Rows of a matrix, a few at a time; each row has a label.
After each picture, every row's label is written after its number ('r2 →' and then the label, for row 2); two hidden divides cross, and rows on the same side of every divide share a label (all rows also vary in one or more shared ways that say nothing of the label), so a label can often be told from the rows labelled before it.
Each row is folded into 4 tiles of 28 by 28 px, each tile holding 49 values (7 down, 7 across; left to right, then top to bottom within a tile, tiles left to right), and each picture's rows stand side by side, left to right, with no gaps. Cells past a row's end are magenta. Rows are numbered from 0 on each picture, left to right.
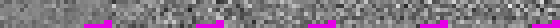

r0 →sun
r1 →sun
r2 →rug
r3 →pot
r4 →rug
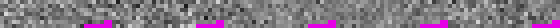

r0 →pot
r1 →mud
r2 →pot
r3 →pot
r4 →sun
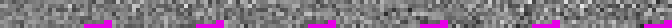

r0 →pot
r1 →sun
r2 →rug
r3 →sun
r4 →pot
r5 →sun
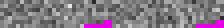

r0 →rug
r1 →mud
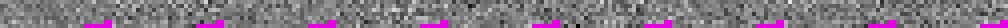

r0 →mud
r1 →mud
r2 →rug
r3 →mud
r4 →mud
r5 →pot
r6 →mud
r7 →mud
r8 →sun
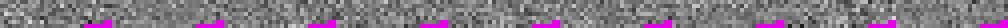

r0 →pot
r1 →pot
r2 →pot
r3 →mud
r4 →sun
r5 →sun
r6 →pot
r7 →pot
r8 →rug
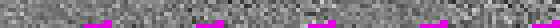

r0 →pot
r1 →pot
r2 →sun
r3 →mud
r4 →pot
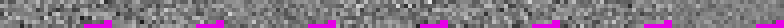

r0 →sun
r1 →sun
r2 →rug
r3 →pot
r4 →mud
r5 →pot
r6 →pot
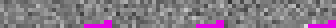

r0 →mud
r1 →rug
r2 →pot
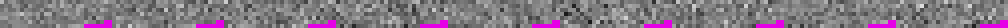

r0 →pot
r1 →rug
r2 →mud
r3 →sun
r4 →pot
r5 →pot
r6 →sun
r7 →rug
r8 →rug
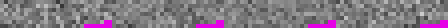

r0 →rug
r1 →pot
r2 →rug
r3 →mud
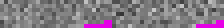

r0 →pot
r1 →sun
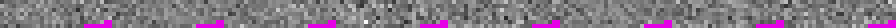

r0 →sun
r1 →mud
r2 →rug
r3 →mud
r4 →mud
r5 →pot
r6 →sun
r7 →pot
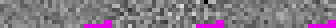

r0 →mud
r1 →pot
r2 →mud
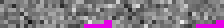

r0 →mud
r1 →rug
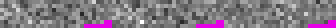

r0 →mud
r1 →pot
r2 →rug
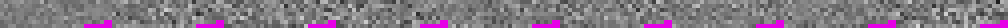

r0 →pot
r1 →rug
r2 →rug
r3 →sun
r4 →rug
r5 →pot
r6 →pot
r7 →mud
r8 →pot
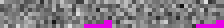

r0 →rug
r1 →mud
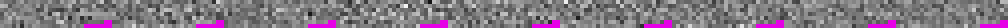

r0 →pot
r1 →pot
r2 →rug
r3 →sun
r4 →rug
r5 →mud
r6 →sun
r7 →sun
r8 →rug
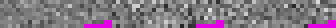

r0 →sun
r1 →pot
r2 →pot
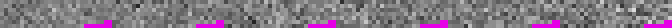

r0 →rug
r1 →sun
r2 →pot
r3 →pot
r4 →mud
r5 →rug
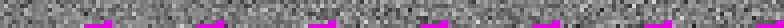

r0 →rug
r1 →sun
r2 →sun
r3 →rug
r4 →rug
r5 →rug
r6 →mud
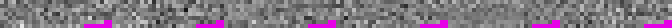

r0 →pot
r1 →sun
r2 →pot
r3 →rug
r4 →rug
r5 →sun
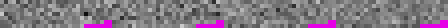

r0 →rug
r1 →pot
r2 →rug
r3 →rug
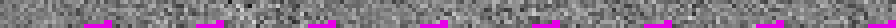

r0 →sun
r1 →mud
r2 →sun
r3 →pot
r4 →rug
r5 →sun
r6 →mud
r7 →sun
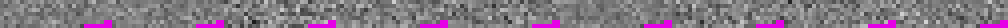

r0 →sun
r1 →mud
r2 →rug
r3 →sun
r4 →rug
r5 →rug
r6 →sun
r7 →sun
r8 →pot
